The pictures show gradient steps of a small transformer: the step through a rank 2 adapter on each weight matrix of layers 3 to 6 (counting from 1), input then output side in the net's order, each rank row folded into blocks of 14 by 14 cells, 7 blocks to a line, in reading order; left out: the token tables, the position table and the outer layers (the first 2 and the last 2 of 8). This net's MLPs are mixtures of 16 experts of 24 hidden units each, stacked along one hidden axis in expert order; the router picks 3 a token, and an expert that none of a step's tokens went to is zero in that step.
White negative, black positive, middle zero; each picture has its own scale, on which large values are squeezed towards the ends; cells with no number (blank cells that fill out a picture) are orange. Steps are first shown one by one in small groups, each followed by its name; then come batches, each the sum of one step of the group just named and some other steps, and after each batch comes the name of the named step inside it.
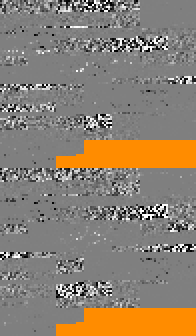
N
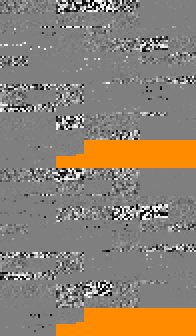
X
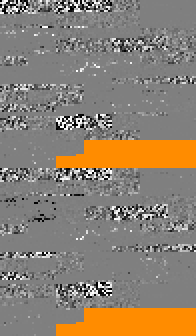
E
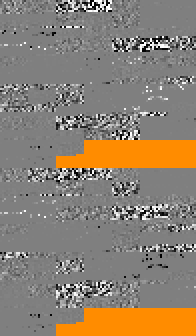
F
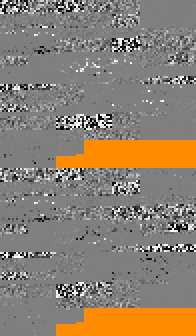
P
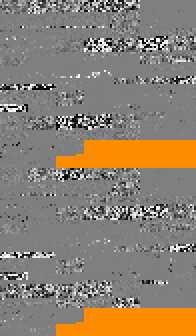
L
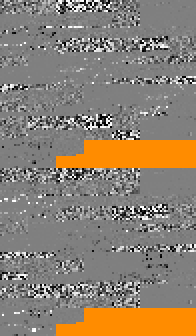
F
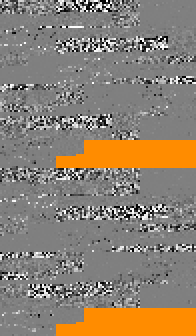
X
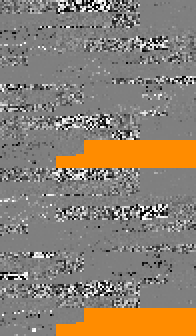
X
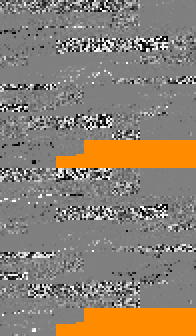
L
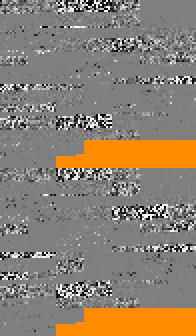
N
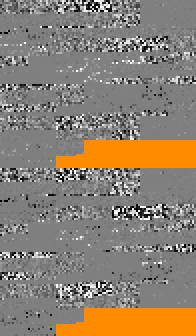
X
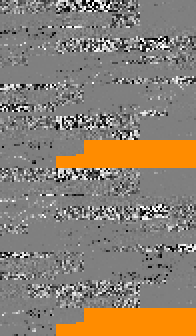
F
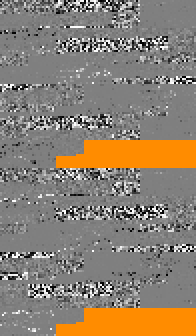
N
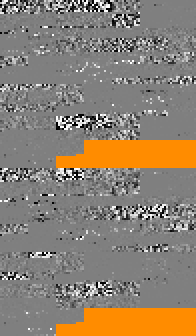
E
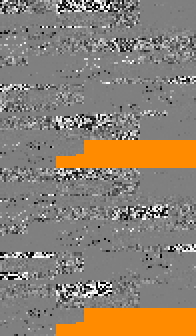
E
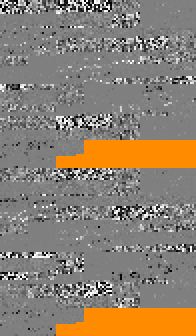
E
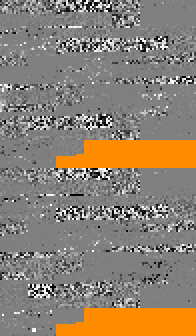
X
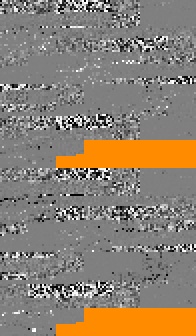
E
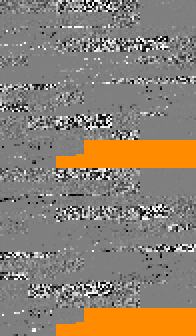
X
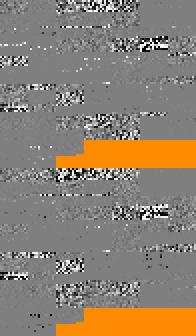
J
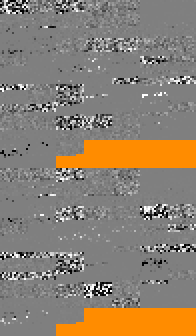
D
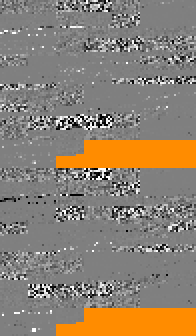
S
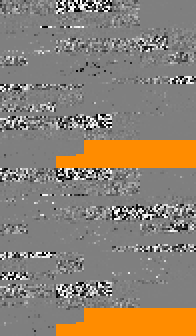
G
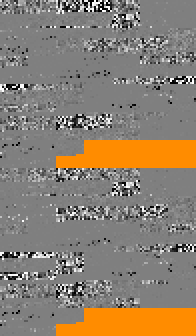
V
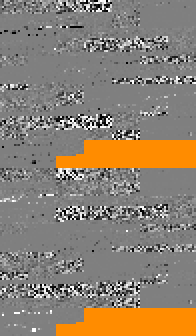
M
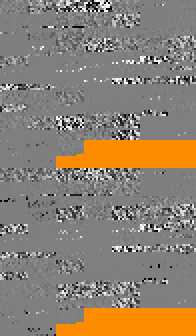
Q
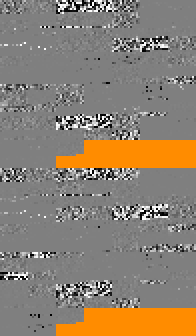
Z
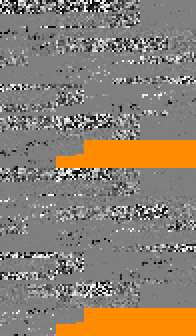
D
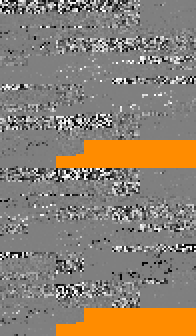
Q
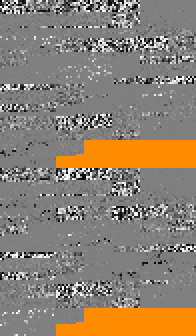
D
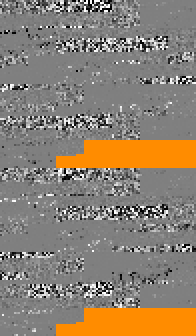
G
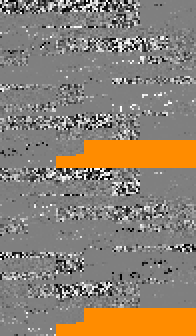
D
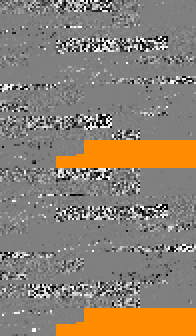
S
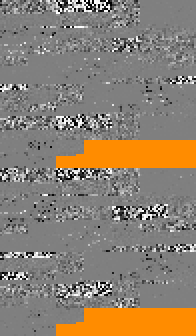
G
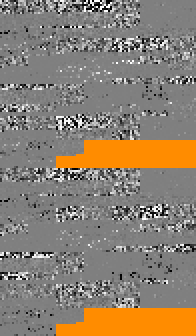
Q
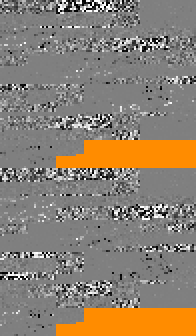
Z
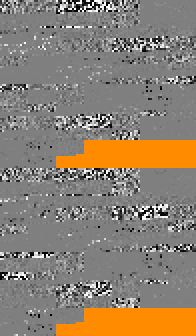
Z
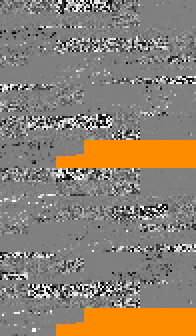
M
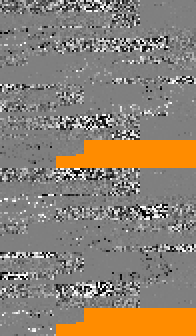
Z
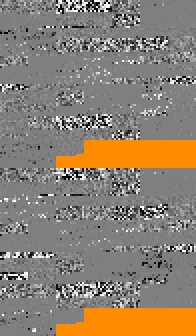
Q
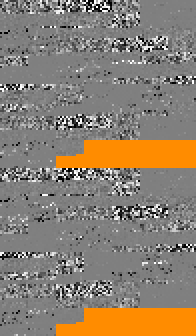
V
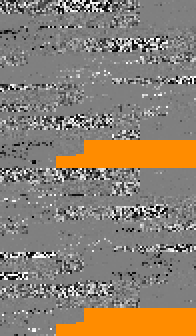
D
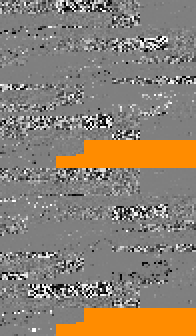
M
